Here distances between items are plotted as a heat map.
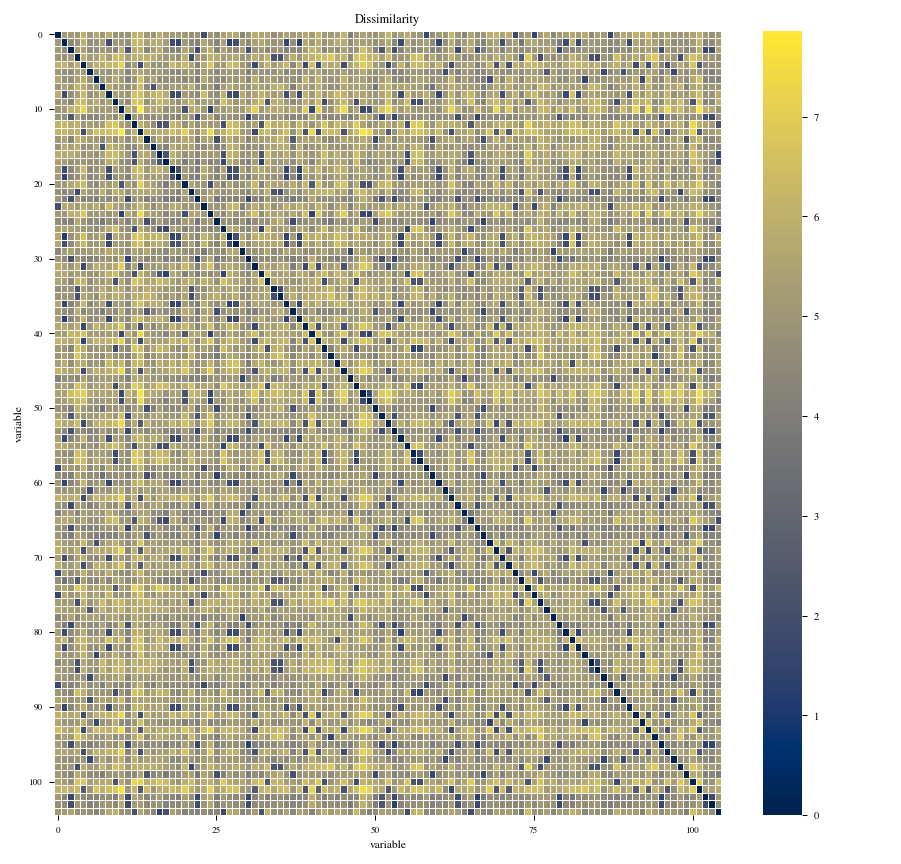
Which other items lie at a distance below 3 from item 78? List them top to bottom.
29, 46, 64
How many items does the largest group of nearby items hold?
14
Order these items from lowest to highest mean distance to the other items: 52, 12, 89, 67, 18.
67, 18, 89, 52, 12
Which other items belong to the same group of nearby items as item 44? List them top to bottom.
81
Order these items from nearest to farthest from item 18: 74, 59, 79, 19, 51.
19, 79, 59, 51, 74
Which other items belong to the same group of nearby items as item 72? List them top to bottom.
0, 23, 58, 75, 87
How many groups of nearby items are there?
15
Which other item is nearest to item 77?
97
